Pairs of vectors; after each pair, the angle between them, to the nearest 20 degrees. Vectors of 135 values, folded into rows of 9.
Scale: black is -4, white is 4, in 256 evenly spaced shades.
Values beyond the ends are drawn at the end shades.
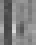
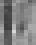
20 degrees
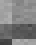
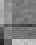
40 degrees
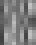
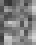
60 degrees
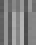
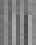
40 degrees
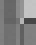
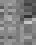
140 degrees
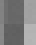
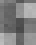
60 degrees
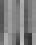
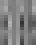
100 degrees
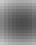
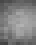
160 degrees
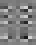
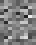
140 degrees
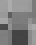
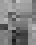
20 degrees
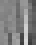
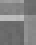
80 degrees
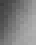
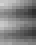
140 degrees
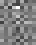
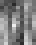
80 degrees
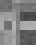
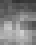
100 degrees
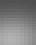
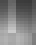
20 degrees
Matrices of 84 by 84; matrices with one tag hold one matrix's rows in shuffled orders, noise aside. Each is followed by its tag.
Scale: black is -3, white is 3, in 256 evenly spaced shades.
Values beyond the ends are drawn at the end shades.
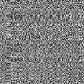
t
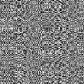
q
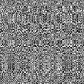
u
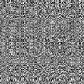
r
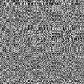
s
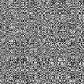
r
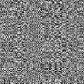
q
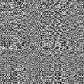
q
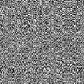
u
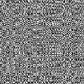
s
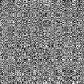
u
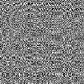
s
